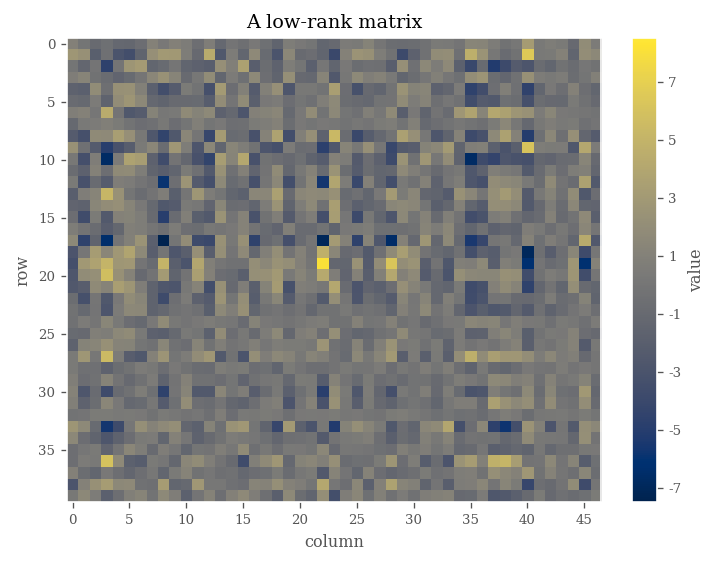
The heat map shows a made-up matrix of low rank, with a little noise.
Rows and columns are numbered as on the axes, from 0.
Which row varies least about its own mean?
32
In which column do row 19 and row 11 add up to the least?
40
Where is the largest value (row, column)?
19, 22
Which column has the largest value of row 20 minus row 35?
3
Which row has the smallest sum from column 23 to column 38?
10
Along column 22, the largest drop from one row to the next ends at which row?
17
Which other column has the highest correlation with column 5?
29
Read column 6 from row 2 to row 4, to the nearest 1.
3 0 1
